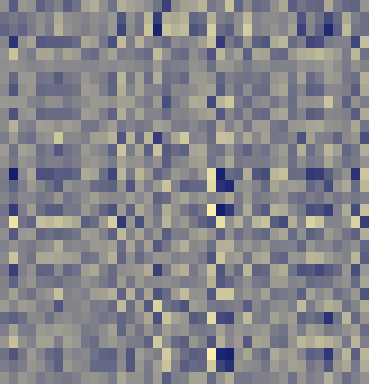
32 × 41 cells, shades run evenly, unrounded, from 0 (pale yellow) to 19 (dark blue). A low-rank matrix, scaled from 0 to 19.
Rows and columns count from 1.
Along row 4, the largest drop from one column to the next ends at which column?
41
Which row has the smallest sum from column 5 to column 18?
19
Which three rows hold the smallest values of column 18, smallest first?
26, 29, 13
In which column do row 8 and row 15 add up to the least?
24
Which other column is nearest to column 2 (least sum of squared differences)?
40
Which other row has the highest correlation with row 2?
3
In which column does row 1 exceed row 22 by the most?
2
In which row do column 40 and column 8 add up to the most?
15
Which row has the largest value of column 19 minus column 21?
1
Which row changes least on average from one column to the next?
6
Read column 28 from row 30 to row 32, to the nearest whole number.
7 9 11
